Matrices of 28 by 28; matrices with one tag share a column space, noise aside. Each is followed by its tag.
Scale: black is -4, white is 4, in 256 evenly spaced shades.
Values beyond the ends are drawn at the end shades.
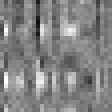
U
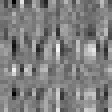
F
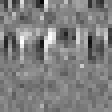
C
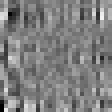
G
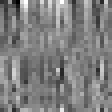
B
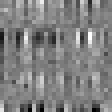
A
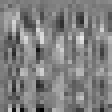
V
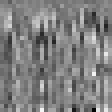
V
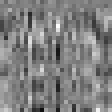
V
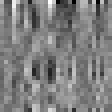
B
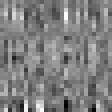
G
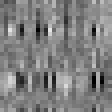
U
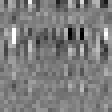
C
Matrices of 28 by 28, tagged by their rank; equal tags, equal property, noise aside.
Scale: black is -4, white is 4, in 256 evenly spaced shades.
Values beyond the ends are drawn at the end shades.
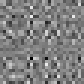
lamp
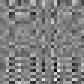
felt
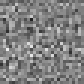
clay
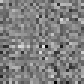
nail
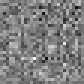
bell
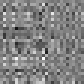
lamp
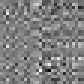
nail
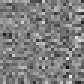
bell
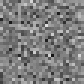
clay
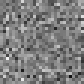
bell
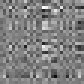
felt
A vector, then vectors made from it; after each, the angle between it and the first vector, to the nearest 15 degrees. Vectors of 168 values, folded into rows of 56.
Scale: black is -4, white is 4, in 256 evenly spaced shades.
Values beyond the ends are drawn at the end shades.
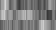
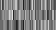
75 degrees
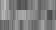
30 degrees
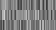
60 degrees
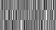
90 degrees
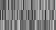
105 degrees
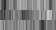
150 degrees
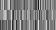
75 degrees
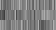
120 degrees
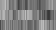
30 degrees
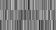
105 degrees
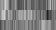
30 degrees
